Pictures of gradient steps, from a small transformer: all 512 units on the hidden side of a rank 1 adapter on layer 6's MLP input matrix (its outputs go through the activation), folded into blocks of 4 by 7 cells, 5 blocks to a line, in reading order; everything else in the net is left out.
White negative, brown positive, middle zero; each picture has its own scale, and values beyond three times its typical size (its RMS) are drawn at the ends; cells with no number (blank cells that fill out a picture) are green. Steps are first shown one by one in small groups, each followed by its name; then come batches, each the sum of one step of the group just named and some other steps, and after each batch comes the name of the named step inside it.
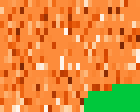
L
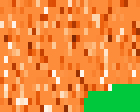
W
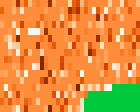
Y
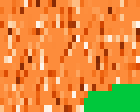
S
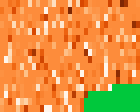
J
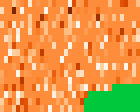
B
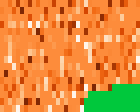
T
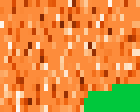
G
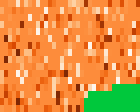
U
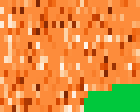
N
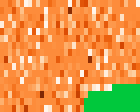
J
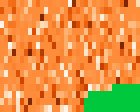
G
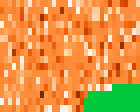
J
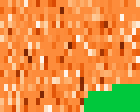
S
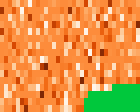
J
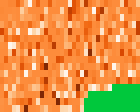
Y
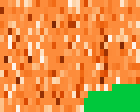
S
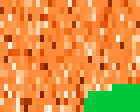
T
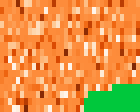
T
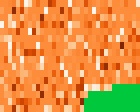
N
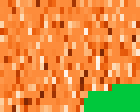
G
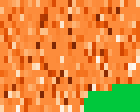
L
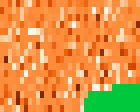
Y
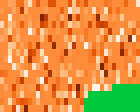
N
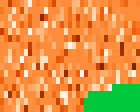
W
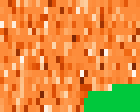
W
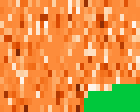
U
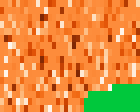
W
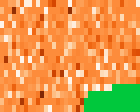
B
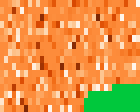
B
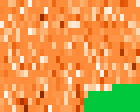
B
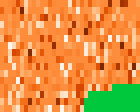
T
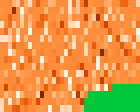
B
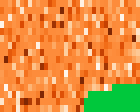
G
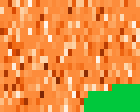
B
